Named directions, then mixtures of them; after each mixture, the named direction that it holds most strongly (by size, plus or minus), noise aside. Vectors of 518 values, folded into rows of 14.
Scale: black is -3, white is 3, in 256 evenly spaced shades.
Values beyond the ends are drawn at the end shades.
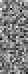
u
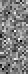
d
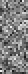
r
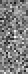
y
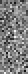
y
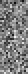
y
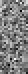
u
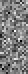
d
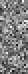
r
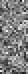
r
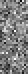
d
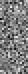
y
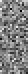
u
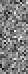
d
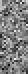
d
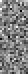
u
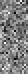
d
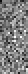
y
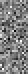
d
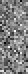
y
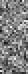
r
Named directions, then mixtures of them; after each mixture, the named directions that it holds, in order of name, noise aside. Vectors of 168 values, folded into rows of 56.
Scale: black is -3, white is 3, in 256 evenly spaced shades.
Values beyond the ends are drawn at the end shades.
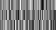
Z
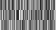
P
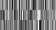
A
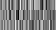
P, Z.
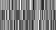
A, Z.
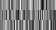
Z.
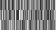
P.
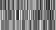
A, P.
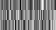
Z.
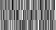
A, P.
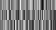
Z.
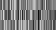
A, Z.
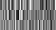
P, Z.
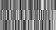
Z.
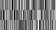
A, P.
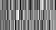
P, Z.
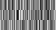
P.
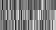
A, Z.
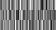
P, Z.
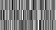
A, P.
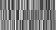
P, Z.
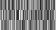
P.
